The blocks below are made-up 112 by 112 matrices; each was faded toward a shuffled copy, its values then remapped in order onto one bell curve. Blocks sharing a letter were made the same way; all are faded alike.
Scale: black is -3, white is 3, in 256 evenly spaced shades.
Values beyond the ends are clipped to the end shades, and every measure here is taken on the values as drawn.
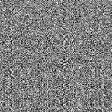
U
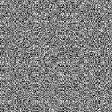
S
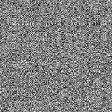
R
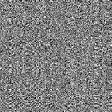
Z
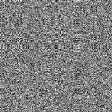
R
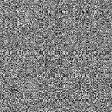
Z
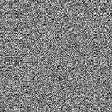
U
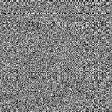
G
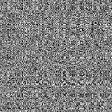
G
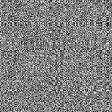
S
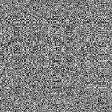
G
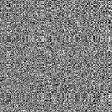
S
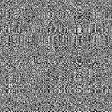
S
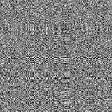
S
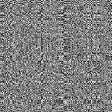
S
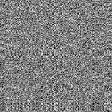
R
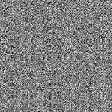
U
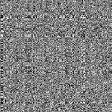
G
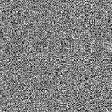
U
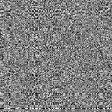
G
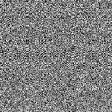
R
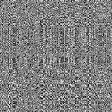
S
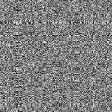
G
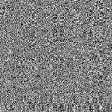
Z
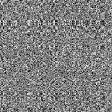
Z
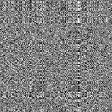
S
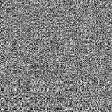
R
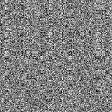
Z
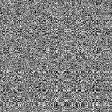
G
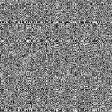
G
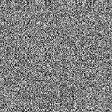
R
